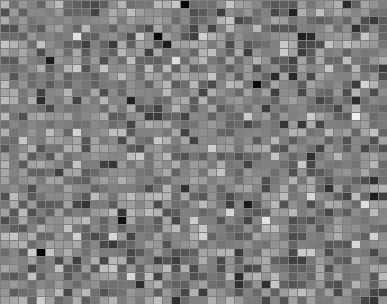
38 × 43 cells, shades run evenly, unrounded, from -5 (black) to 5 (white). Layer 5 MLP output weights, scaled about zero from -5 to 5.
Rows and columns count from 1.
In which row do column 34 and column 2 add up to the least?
5
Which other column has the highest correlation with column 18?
3
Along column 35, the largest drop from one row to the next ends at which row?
26
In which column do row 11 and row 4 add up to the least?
40
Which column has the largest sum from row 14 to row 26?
19
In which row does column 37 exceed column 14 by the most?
28
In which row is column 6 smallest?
8
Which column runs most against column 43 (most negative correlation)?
37
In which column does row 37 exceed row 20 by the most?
35
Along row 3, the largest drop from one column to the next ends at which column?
27
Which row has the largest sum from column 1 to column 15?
17
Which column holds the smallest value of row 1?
21
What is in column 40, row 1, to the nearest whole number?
-1
